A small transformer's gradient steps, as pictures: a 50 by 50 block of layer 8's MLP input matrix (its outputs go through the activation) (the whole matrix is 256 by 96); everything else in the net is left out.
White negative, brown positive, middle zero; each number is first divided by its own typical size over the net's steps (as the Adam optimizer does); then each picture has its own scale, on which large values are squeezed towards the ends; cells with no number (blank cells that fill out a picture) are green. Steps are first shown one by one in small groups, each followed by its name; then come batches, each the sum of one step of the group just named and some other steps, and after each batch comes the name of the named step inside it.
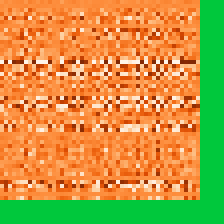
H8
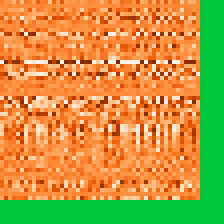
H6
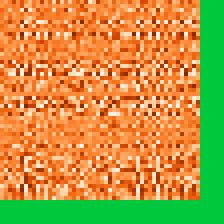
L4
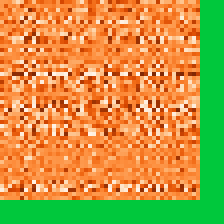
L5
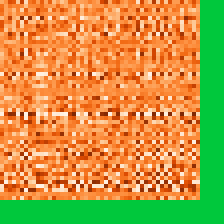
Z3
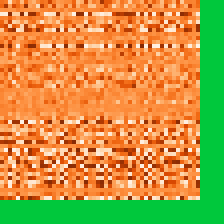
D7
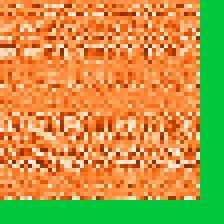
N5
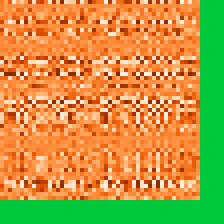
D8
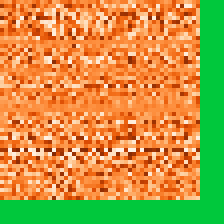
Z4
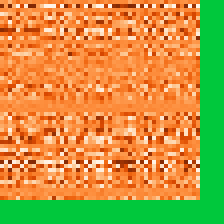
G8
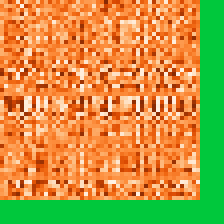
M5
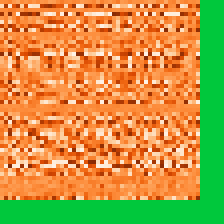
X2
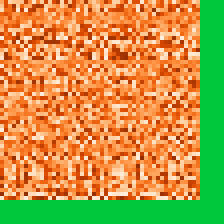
N5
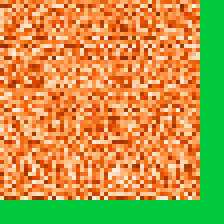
N5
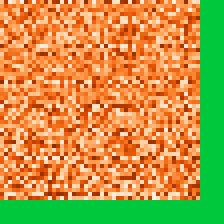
D7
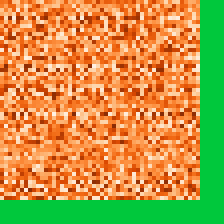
Z3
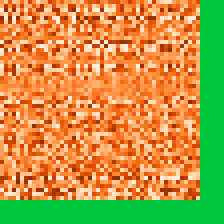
D7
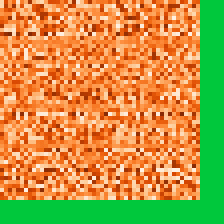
Z3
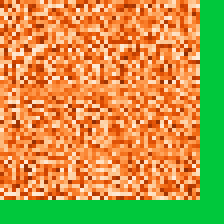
G8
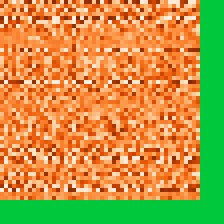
Z4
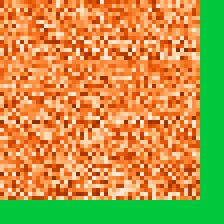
Z4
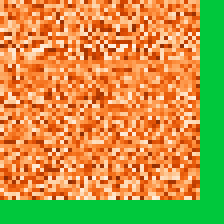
N5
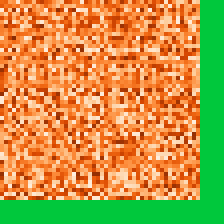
D7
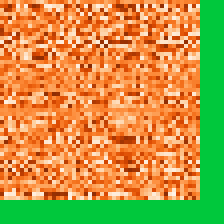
G8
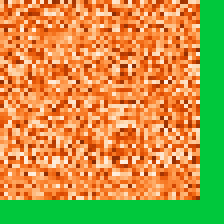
X2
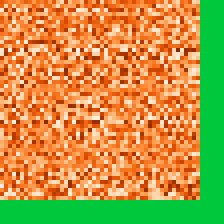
L4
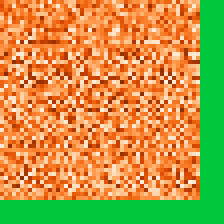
D8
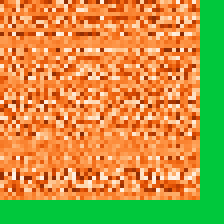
L4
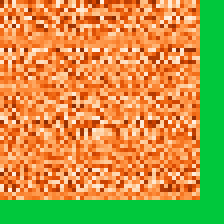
H8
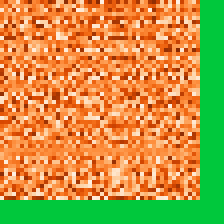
L4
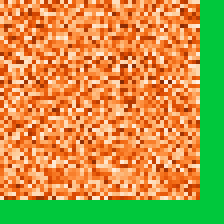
X2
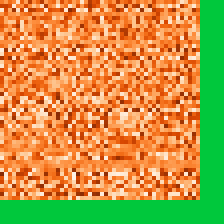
D8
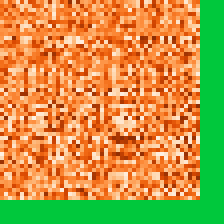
N5
